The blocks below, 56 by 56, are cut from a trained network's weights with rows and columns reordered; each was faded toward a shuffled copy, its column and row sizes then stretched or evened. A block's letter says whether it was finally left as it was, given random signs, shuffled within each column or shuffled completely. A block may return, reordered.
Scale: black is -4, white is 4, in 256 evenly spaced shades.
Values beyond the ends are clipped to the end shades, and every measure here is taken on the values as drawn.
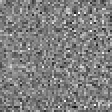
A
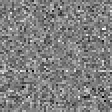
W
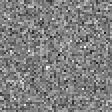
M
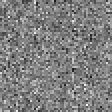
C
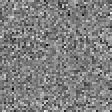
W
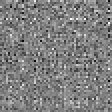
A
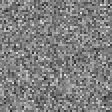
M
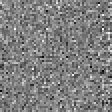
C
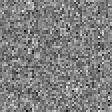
C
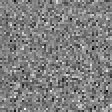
W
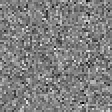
C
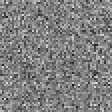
W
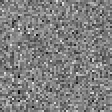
C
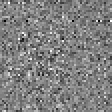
W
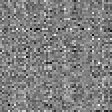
A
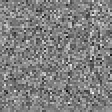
W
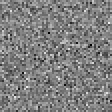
M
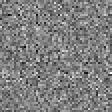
A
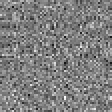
A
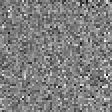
W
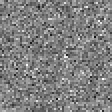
M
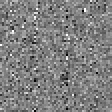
C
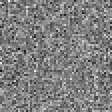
C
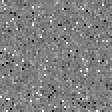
M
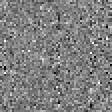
C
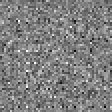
W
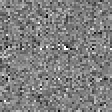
W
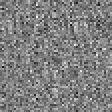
A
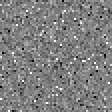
M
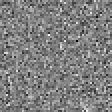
C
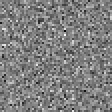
C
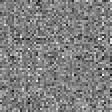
A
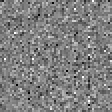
C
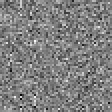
C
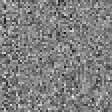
C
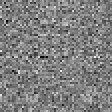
A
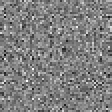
A
